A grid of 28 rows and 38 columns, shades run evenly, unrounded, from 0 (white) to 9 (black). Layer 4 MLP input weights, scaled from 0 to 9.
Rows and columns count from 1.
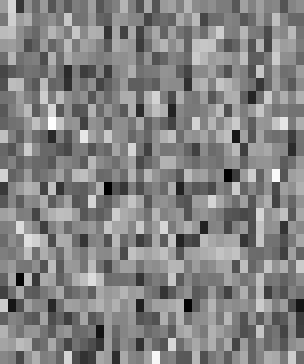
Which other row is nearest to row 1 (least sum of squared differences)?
13
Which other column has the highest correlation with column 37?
19
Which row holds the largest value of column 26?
18
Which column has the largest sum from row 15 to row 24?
32
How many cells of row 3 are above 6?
4
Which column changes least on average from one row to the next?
15
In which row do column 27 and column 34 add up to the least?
16
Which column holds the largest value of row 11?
30
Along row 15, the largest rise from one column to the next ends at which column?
14
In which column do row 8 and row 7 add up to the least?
6
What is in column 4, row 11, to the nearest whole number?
4
